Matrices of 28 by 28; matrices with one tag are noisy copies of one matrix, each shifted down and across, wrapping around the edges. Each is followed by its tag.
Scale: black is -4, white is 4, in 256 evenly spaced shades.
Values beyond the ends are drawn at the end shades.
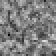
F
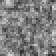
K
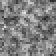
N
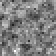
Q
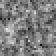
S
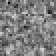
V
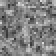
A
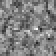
F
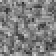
F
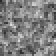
S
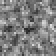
N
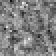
K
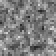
N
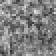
A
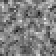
F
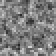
F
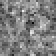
K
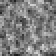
N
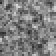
A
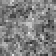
S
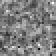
V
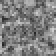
A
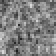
S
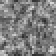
N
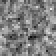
N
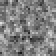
N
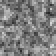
K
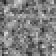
K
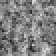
K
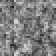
K
